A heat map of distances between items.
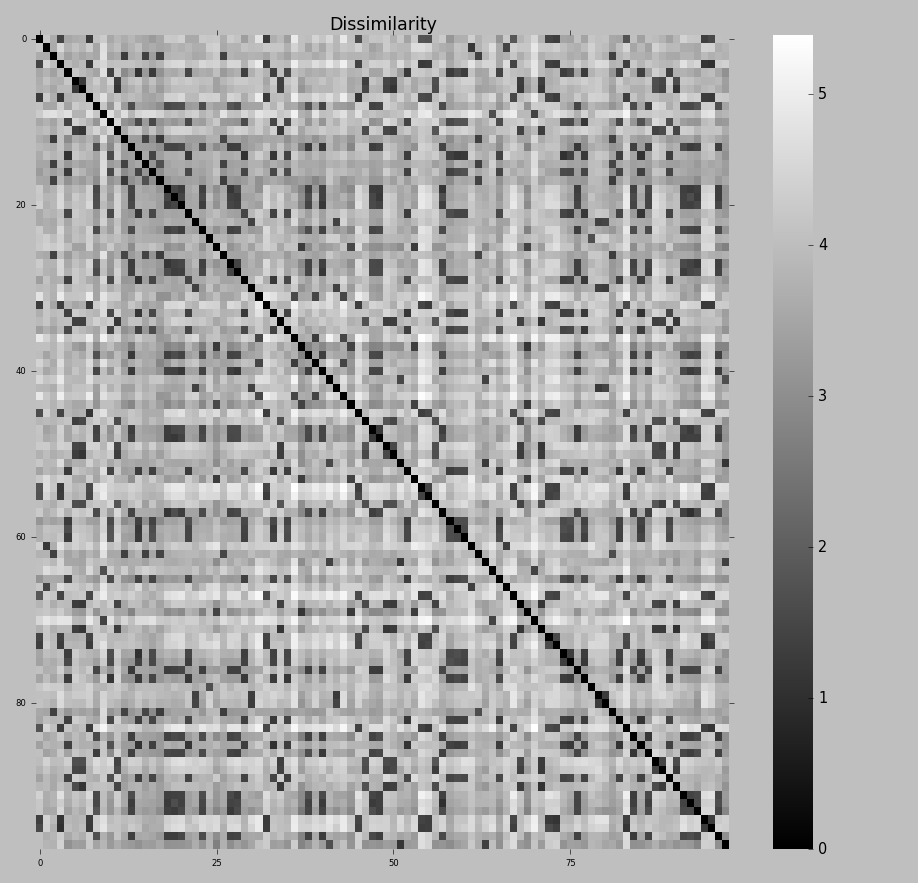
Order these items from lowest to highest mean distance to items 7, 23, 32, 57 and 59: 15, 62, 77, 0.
0, 77, 15, 62
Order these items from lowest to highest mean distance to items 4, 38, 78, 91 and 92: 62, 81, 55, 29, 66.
29, 81, 62, 66, 55
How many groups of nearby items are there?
12
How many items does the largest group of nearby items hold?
20
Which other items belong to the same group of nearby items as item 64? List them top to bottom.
9, 70
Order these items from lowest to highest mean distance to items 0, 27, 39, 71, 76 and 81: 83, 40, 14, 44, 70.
40, 44, 14, 83, 70
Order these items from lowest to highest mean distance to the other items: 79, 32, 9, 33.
33, 32, 79, 9
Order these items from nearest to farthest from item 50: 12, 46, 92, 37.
46, 37, 12, 92
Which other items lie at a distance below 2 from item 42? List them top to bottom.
22, 30, 79, 80
